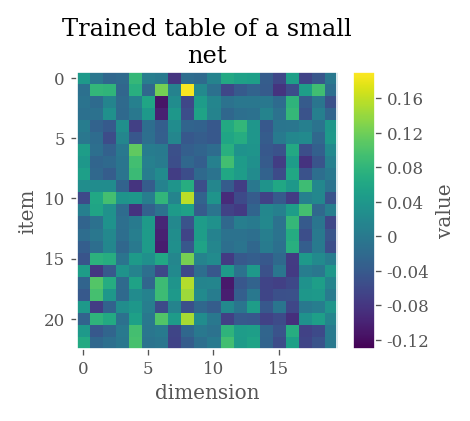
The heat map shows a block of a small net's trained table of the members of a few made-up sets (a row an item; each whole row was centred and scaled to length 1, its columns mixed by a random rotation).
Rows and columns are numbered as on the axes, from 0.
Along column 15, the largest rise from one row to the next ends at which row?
9
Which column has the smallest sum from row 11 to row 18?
11
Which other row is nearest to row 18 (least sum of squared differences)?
17
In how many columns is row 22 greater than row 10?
9
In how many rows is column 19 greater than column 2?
10
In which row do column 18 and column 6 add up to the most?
1
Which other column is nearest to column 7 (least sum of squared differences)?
18
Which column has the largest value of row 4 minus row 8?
7
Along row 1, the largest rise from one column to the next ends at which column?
8
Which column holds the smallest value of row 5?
2
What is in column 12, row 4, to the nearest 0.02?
0.08
